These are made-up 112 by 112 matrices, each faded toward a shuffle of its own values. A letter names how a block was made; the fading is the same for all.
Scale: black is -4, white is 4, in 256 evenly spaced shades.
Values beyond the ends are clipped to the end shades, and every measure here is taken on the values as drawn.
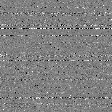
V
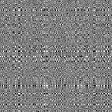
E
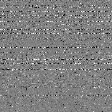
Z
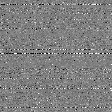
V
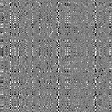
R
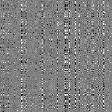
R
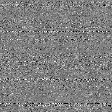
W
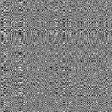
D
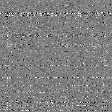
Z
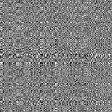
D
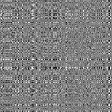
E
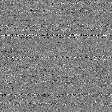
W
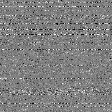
V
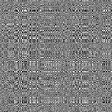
E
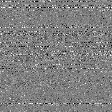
V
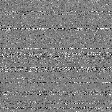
V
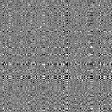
E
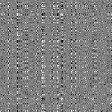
R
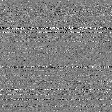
V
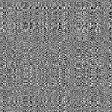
D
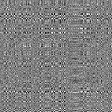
E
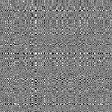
E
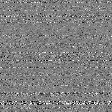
V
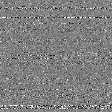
V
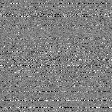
V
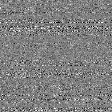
W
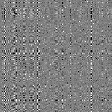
R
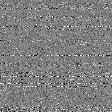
W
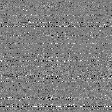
Z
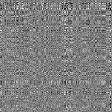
D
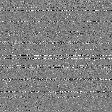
V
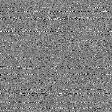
W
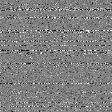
V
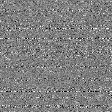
W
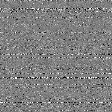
V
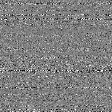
W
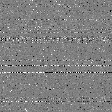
Z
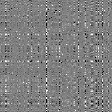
R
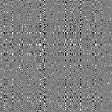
R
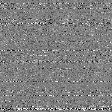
V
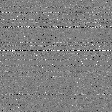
V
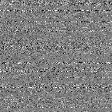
W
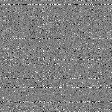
Z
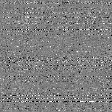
Z
